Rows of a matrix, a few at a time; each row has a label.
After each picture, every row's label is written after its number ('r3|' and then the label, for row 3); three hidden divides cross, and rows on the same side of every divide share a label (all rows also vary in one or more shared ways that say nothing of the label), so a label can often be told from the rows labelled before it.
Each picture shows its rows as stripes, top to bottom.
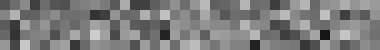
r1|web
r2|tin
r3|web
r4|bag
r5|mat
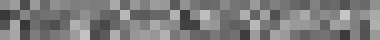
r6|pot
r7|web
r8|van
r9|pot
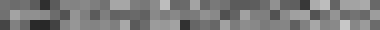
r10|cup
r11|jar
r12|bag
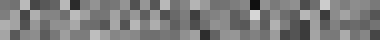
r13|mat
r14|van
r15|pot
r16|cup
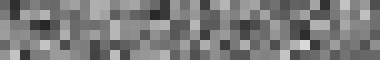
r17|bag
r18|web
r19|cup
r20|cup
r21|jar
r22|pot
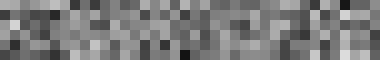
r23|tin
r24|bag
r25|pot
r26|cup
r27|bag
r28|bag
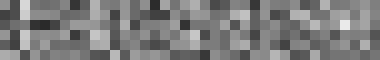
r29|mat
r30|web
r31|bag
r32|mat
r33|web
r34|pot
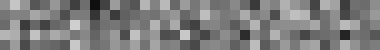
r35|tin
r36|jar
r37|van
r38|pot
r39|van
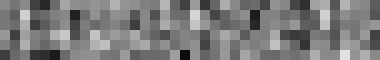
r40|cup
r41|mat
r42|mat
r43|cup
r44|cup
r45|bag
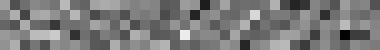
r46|cup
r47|van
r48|web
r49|tin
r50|pot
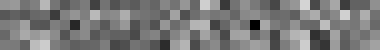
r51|jar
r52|bag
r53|mat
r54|jar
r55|jar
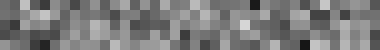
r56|mat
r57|jar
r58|web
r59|bag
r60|cup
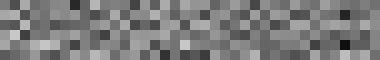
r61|mat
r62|pot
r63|web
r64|pot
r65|tin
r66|bag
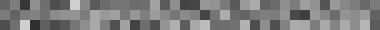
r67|van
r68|cup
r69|web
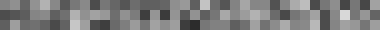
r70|jar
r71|bag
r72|van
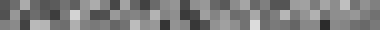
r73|web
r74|van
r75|van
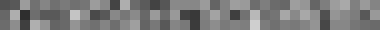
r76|web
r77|van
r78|van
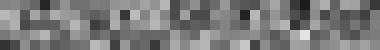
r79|cup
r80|pot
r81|pot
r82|jar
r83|web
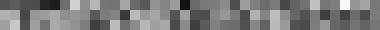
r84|bag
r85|pot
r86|pot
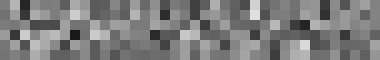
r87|van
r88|van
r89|cup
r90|mat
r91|jar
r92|jar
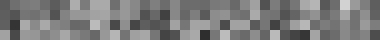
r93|bag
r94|bag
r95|web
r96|cup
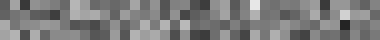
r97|van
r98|bag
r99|tin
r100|pot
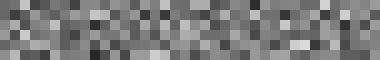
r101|mat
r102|bag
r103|tin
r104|mat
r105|jar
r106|pot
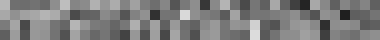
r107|cup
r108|tin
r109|van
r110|van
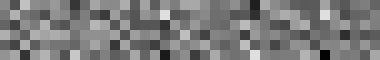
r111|mat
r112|tin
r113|web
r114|pot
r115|web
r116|van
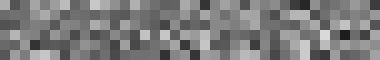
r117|cup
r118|jar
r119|bag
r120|tin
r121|web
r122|jar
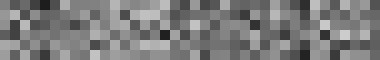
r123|cup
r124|pot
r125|mat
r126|bag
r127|pot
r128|cup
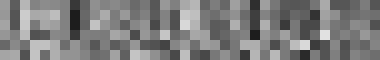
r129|mat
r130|mat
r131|mat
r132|mat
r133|jar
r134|pot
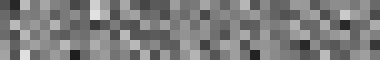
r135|web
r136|bag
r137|tin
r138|web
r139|cup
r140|mat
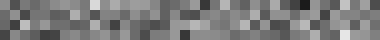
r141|cup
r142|van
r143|web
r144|bag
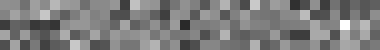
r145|pot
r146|jar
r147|bag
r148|cup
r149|van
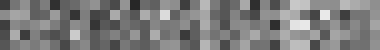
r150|web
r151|tin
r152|jar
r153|van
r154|jar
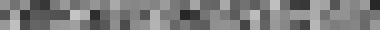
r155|cup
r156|van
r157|pot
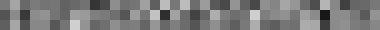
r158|tin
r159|van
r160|van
